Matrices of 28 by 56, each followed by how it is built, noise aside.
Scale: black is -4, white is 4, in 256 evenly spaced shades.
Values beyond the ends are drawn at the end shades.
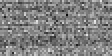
blocks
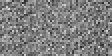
repeating rows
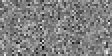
uneven columns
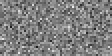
noise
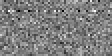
uneven rows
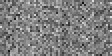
repeating rows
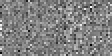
uneven columns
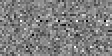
uneven rows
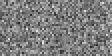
repeating rows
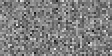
noise
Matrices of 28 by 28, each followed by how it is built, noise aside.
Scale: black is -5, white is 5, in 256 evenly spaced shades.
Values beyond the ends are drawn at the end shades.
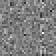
uneven columns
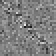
banded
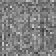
blocks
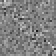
banded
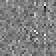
uneven columns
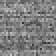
blocks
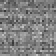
blocks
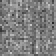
blocks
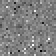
sparse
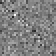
banded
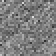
Hankel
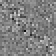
banded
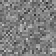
Hankel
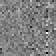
uneven columns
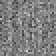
blocks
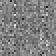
uneven columns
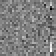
uneven columns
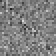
banded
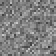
Hankel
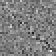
banded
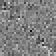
banded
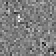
banded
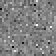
sparse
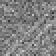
Hankel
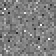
sparse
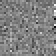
uneven columns
